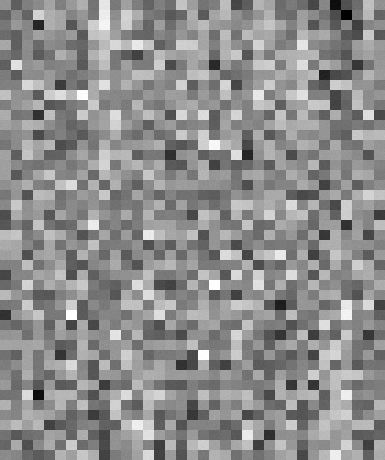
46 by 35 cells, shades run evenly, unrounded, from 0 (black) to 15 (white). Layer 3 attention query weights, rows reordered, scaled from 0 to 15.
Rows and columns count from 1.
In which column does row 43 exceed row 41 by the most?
13
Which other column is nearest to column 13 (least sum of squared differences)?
12
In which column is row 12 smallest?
4
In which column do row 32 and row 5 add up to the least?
8
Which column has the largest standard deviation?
32
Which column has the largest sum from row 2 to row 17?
10
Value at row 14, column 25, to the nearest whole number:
5
